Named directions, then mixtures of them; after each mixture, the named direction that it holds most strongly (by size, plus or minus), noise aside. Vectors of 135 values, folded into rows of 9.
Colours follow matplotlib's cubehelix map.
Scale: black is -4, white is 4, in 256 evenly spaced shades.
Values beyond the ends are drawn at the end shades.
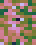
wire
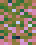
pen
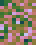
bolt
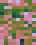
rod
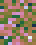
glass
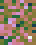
glass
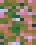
wire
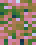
rod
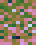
pen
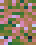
glass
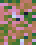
rod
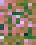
bolt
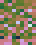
pen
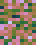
glass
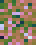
glass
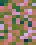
bolt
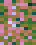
wire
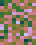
bolt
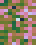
wire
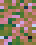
glass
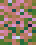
pen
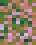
bolt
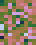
bolt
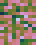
rod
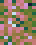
glass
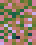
pen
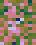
wire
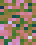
glass
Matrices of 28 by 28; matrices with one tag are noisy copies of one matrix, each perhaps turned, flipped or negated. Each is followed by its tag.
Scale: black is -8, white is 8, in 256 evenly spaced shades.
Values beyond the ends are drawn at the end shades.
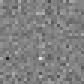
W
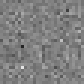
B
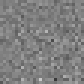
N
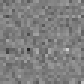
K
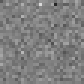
N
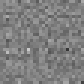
K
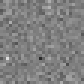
W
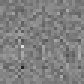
B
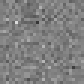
B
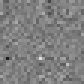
W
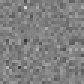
W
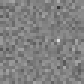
W
